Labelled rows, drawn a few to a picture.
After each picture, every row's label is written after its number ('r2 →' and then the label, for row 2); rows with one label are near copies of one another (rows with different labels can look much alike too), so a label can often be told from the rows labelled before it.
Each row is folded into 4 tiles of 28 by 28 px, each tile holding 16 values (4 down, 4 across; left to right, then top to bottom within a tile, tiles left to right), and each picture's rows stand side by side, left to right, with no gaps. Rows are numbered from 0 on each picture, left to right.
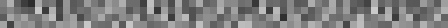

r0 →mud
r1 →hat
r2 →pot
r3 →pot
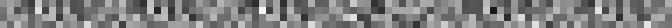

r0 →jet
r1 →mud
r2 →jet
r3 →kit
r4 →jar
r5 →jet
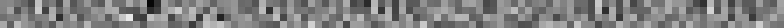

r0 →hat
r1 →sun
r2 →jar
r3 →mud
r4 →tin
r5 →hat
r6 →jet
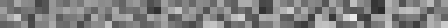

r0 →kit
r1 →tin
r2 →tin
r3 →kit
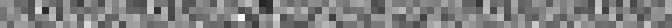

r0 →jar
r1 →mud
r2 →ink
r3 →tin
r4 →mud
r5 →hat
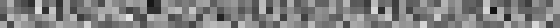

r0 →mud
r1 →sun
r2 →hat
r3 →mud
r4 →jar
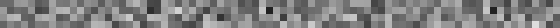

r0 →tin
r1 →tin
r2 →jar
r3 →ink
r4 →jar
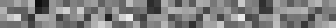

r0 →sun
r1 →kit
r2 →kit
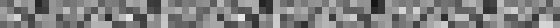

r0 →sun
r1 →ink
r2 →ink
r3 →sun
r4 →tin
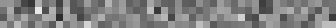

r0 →jet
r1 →jar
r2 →sun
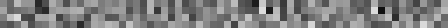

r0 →kit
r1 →hat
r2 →mud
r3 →jar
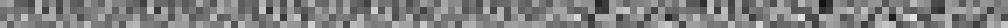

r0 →mud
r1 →pot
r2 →hat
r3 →pot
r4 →pot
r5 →sun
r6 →mud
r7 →sun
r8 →kit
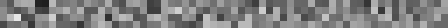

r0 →ink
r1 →tin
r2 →pot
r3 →mud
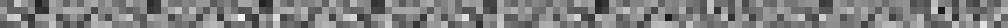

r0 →kit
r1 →sun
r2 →ink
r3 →kit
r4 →ink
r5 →sun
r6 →hat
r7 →sun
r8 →jar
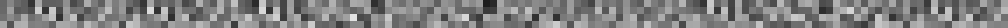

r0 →pot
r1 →pot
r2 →mud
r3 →ink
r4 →sun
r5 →pot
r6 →mud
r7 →tin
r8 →pot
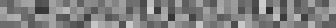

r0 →tin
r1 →hat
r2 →hat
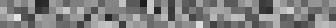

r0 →sun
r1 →mud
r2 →tin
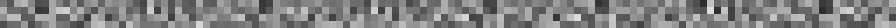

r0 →tin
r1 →jet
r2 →sun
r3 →pot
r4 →ink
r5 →ink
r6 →mud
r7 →tin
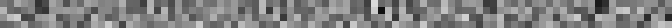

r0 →kit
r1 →mud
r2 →hat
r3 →hat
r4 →ink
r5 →sun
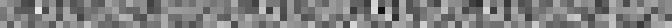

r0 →jet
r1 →kit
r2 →mud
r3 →hat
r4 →jet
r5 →kit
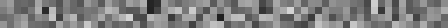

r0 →jar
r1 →sun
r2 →tin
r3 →hat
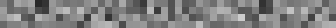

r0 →sun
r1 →mud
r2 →sun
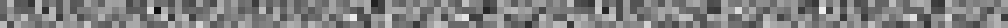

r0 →mud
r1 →jar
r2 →pot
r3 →ink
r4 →kit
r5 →mud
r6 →tin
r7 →jet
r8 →ink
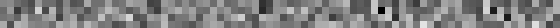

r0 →pot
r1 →ink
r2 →sun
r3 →jar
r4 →jar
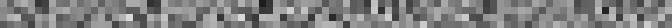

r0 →ink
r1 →ink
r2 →sun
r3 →mud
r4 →kit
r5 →jar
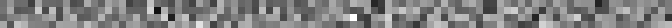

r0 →pot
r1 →jar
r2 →pot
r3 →ink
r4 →tin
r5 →sun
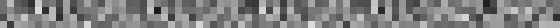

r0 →mud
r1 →jar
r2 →jet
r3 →mud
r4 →sun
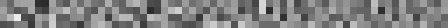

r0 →ink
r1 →tin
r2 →hat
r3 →hat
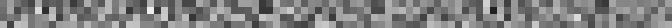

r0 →pot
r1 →pot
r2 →tin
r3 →tin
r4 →hat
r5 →ink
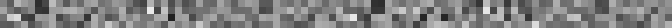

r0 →kit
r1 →jet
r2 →tin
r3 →sun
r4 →jet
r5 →kit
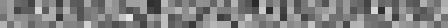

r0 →jet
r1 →ink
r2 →mud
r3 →pot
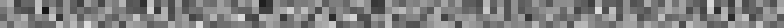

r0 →jar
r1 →mud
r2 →sun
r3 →ink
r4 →mud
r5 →pot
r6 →hat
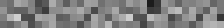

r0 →kit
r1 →sun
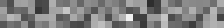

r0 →tin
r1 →ink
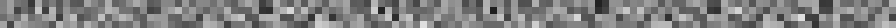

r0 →pot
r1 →tin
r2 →tin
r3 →jar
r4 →jar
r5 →sun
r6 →tin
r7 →ink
